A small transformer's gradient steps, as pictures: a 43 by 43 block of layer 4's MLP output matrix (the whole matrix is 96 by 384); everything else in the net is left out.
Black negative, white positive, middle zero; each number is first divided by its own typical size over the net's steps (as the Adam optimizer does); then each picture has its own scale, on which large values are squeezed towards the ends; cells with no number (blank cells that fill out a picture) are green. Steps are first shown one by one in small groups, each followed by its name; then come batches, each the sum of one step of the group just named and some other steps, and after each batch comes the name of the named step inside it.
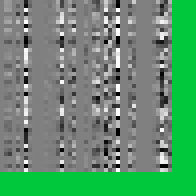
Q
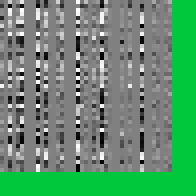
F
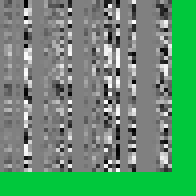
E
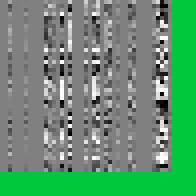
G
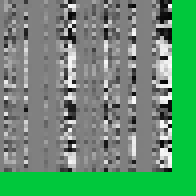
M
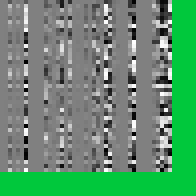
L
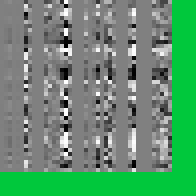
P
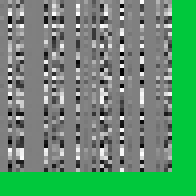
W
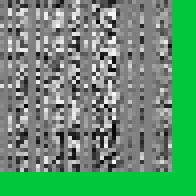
F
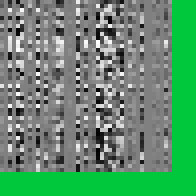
F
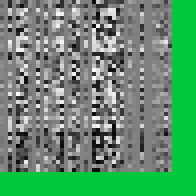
F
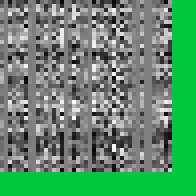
W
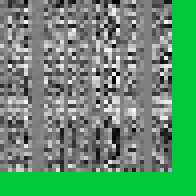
E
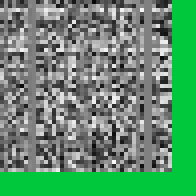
M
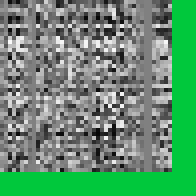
M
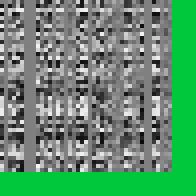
F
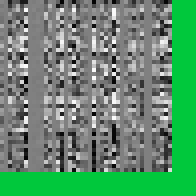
L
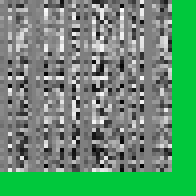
L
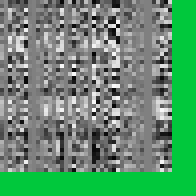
Q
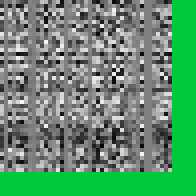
W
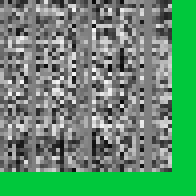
M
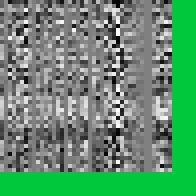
Q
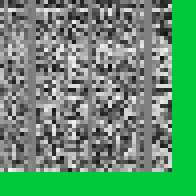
M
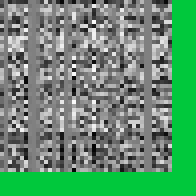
L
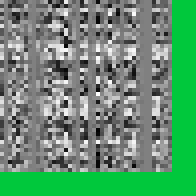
P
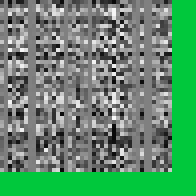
W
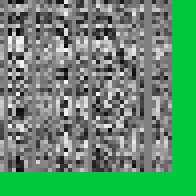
P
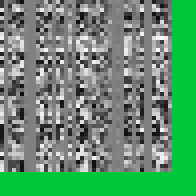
G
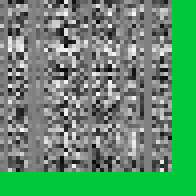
P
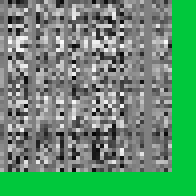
W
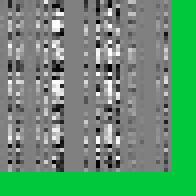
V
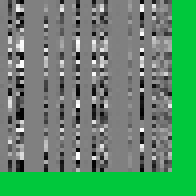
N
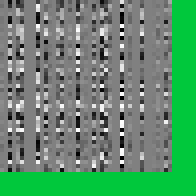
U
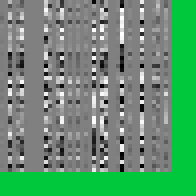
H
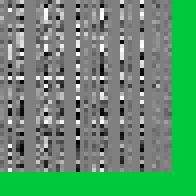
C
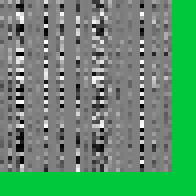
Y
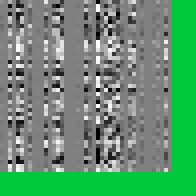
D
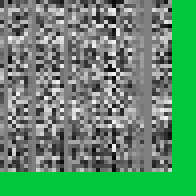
V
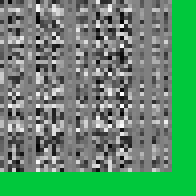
U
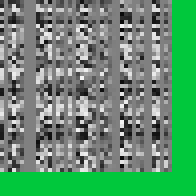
U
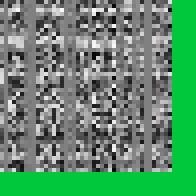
N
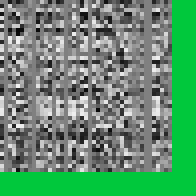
Y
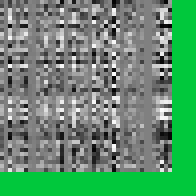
D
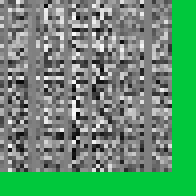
C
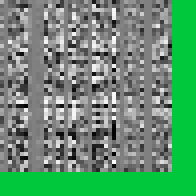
Y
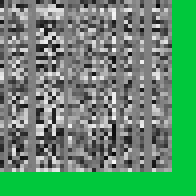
Y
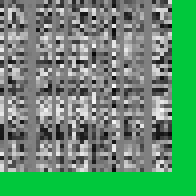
Y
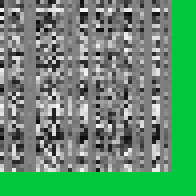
Y
